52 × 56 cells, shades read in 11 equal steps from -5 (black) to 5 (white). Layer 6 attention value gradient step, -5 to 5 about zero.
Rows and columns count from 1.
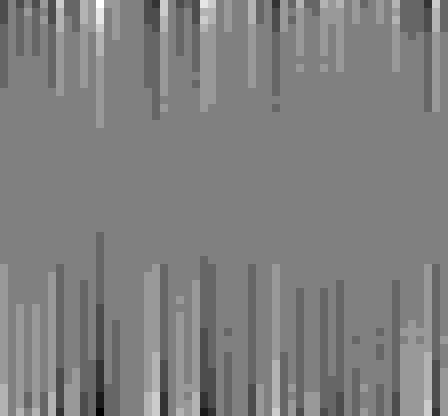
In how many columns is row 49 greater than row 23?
20
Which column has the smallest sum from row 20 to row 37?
13
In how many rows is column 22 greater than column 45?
7
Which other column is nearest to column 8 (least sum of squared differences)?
27
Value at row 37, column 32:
-1
